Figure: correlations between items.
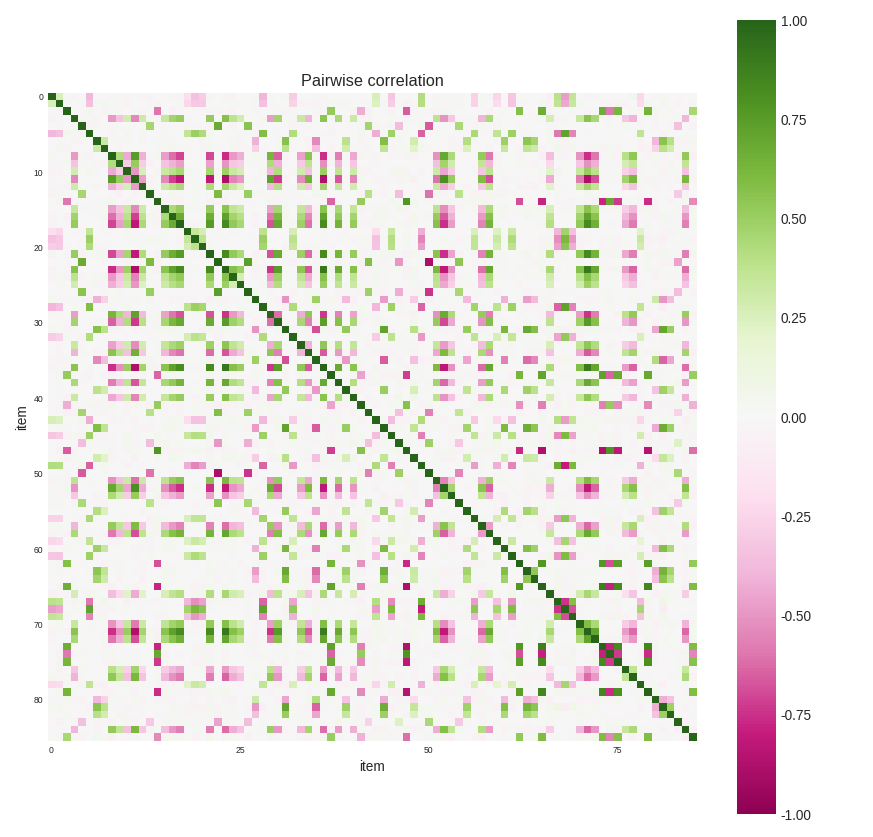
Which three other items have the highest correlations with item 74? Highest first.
47, 14, 41
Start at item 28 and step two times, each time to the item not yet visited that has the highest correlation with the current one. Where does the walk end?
5
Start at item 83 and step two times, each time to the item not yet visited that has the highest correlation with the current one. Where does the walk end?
46
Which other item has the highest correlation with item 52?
11
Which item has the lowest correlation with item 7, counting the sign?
35
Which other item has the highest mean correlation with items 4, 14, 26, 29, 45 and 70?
22
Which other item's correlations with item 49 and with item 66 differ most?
68
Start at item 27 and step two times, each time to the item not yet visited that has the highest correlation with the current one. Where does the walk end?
80
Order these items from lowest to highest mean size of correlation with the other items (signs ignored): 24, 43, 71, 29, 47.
43, 47, 24, 29, 71
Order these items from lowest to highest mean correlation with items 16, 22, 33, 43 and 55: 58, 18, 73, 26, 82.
18, 73, 82, 26, 58
